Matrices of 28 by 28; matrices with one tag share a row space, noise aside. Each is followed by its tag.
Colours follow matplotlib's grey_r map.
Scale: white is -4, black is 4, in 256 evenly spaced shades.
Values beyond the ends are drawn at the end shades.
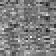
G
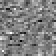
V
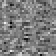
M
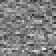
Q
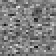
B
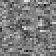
M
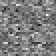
B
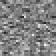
M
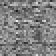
B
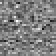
B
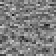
G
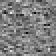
M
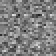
B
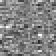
V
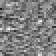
V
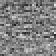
G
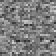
G
